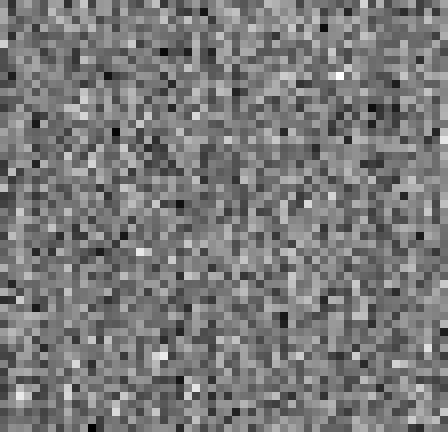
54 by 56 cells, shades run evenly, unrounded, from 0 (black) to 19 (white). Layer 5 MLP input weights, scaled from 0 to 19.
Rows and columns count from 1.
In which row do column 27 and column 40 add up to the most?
35
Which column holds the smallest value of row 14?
47
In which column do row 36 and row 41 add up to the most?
56
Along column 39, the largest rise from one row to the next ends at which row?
26
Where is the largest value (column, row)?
43, 10
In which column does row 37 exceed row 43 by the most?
21
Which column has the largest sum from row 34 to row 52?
9
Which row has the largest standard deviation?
50
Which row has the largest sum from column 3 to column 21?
45
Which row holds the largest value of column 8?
3
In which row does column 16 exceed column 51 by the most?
2
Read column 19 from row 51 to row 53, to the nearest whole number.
11 10 8
